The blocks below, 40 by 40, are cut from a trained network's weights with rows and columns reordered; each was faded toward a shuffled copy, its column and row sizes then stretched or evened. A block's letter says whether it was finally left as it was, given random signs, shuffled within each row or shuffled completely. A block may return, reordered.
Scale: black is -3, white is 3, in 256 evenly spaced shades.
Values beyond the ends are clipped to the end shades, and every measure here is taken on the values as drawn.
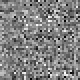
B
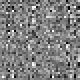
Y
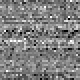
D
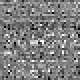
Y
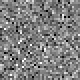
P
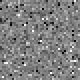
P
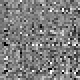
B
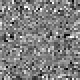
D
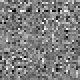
B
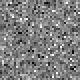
P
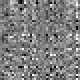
Y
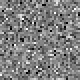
P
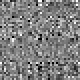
Y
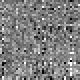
Y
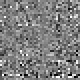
B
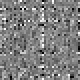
Y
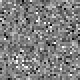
P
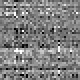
Y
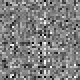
B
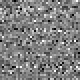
D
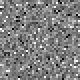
P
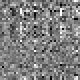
Y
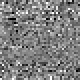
D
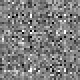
B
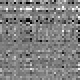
Y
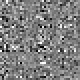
B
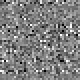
D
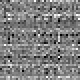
Y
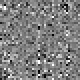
B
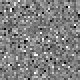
P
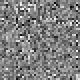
B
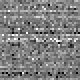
D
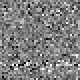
D
